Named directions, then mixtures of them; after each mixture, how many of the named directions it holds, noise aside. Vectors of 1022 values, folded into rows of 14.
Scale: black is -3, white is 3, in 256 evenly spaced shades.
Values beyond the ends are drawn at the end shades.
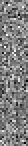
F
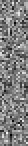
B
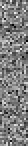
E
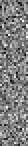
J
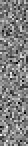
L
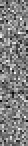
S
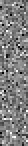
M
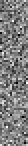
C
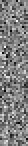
four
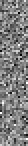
two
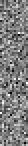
three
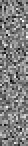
one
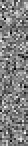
two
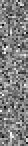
three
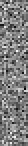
three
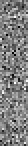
one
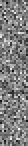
two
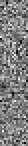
two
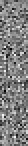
four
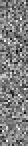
two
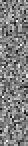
two
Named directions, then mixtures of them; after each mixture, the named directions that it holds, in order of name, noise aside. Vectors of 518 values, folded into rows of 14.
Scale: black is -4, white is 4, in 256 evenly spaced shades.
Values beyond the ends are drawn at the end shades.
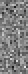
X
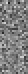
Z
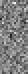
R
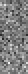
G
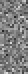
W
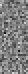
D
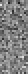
G, Z.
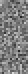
D.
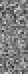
W, X, Z.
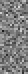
W.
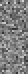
Z.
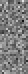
D, W, Z.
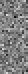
W.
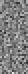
D, W.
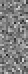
R, W.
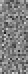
D.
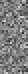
W.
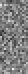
D, G, W.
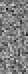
G, X.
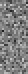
G, W, X.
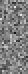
R, X, Z.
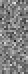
R.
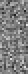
X, Z.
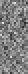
R.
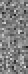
X, Z.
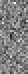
R.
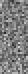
D.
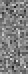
X.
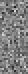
X.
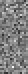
W, X.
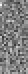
D, G.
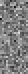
D, R, X.
